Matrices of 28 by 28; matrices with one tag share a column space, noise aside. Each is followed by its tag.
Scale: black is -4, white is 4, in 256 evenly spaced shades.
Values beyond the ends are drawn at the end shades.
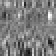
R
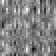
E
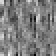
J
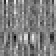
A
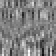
R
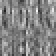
E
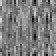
J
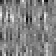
J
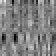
A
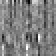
A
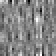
J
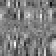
R
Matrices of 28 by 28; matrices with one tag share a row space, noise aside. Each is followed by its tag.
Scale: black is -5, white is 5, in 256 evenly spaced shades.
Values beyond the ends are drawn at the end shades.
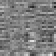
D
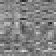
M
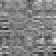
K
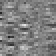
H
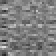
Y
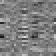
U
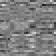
D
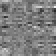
K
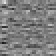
Y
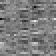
U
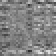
K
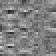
H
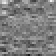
Y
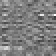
K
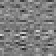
M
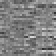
D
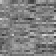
D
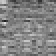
Y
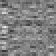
Y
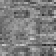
D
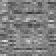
Y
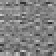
M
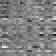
K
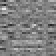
Y
